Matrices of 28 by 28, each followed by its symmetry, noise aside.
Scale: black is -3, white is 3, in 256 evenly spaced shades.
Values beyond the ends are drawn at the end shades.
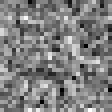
antisymmetric.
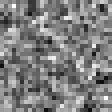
symmetric across the other diagonal.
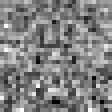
mirrored left to right.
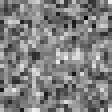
mirrored top to bottom.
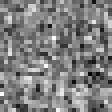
antisymmetric.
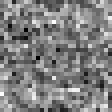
same after a half turn.
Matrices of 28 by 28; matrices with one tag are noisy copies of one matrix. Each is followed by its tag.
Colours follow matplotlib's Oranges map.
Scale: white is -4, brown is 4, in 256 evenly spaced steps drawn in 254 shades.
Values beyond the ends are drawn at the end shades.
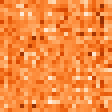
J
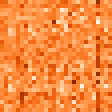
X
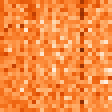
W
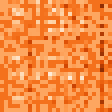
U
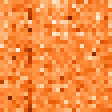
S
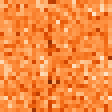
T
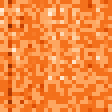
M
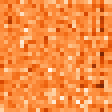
J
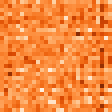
J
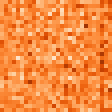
U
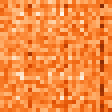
U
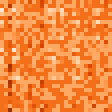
M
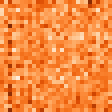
M
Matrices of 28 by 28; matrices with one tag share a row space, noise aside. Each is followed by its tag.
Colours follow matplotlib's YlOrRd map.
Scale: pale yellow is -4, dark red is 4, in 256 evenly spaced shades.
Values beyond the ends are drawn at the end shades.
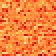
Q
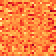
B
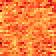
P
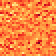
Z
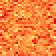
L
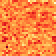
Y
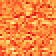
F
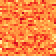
P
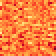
P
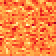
F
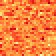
F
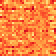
B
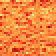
F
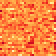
B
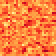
Y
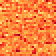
Q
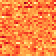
Q
